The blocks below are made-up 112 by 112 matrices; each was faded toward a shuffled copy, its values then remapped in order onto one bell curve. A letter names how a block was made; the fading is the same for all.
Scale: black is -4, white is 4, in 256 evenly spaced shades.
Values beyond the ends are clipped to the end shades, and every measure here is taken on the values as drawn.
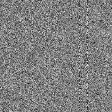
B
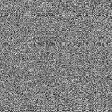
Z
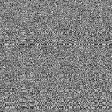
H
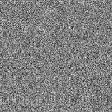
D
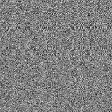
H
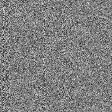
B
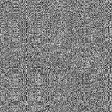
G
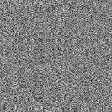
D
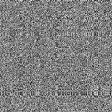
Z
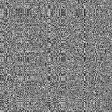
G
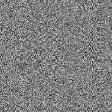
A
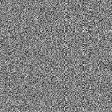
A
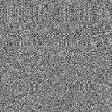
Z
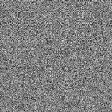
D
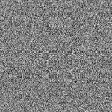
D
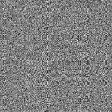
A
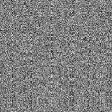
A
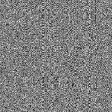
A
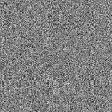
D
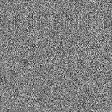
D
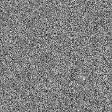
B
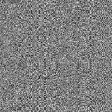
A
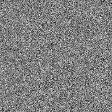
B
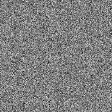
B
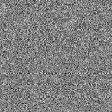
H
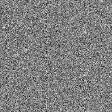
B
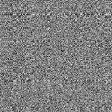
Z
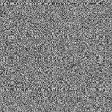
Z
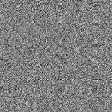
D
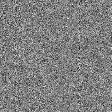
B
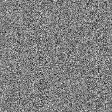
B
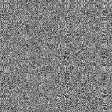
A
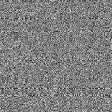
H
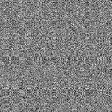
Z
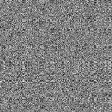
Z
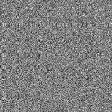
D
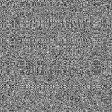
Z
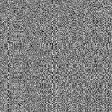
G
